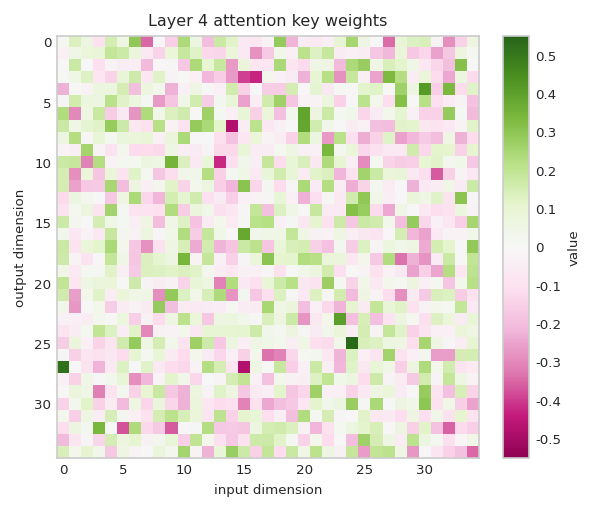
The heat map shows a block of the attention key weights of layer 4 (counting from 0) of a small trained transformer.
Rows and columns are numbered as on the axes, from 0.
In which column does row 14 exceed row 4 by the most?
9
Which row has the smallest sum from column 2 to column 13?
30
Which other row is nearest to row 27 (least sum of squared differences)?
29
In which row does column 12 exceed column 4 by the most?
6
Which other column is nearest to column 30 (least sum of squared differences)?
26
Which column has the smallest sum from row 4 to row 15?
14
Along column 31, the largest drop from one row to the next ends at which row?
11
